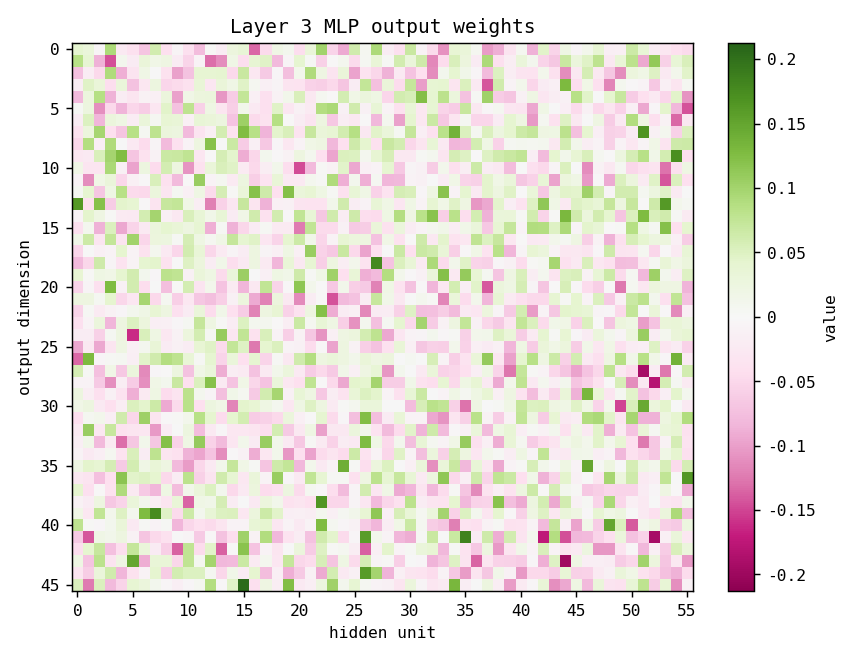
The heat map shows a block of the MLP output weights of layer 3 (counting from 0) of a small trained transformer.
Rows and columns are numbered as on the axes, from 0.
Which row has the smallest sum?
27
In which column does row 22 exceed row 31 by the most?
52
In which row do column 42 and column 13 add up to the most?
24
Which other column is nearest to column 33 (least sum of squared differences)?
16
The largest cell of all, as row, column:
45, 15
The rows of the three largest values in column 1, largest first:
26, 32, 8
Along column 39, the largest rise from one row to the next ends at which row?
28
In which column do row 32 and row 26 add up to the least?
0
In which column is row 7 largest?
51
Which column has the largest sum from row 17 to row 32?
40
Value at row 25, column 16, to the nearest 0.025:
-0.125
